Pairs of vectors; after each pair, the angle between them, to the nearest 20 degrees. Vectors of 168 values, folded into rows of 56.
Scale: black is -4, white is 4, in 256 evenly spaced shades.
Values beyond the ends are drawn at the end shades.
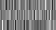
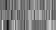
40 degrees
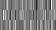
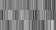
60 degrees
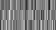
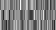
140 degrees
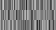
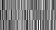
120 degrees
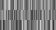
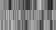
120 degrees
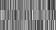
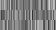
160 degrees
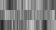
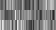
140 degrees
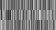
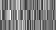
140 degrees
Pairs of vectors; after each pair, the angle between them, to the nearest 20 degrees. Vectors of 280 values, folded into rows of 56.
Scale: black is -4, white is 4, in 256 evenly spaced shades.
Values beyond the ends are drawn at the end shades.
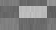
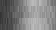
80 degrees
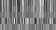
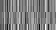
100 degrees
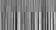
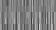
40 degrees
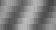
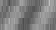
160 degrees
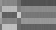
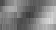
80 degrees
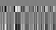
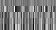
140 degrees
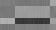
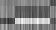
160 degrees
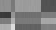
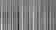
80 degrees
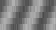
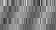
140 degrees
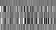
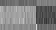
80 degrees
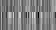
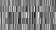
140 degrees
